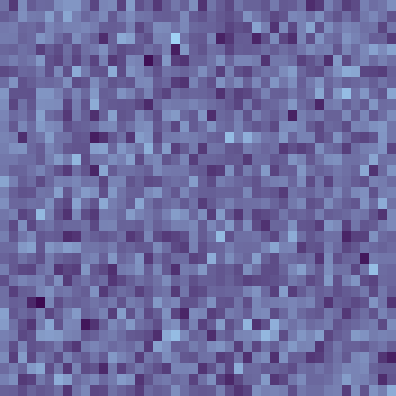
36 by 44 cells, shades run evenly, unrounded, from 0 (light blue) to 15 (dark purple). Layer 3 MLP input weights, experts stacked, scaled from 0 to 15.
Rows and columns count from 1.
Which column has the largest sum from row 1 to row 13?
18
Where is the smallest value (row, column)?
4, 20
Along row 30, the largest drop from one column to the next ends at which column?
31
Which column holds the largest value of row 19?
23
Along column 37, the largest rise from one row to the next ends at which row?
6
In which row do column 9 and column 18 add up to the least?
15
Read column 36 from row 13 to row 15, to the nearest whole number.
10 5 7
